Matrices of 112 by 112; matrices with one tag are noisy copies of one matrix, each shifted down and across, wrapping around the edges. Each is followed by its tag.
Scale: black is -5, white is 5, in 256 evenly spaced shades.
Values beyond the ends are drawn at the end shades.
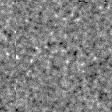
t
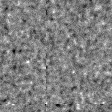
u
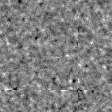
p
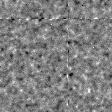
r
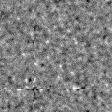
p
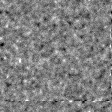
r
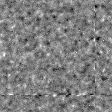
r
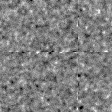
r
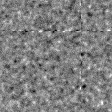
r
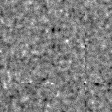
u
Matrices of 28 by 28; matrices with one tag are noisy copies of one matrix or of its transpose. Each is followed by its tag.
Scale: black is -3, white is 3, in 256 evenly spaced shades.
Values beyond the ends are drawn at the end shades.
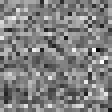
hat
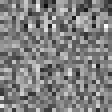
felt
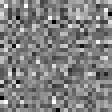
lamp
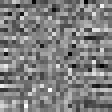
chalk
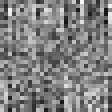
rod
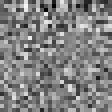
felt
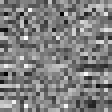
chalk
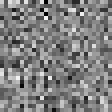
lamp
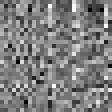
hat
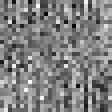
chalk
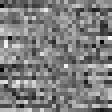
rod
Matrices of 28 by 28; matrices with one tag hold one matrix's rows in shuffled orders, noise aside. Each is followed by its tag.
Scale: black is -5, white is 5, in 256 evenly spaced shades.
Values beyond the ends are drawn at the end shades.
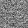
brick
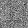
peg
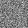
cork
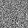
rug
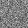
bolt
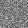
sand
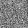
cork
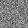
rug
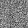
peg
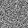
bolt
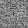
brick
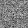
brick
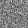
sand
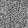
peg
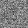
brick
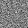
bolt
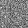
peg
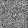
cork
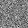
bolt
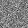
bolt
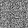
peg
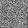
cork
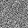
bolt
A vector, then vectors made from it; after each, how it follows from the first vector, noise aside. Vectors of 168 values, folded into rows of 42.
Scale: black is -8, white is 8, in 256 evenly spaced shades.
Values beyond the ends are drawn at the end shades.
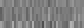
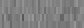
wrapped around, negated, shrunk.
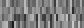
wrapped around, negated, scaled up.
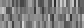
wrapped around, negated, scaled up.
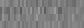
wrapped around, negated, shrunk.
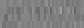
wrapped around, negated, shrunk.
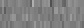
reversed, negated, partly zeroed.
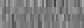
wrapped around.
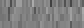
reversed, negated, partly zeroed.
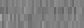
wrapped around, negated, shrunk.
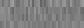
reversed, shrunk.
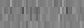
wrapped around, negated, partly zeroed.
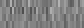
wrapped around.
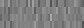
reversed, negated, partly zeroed.
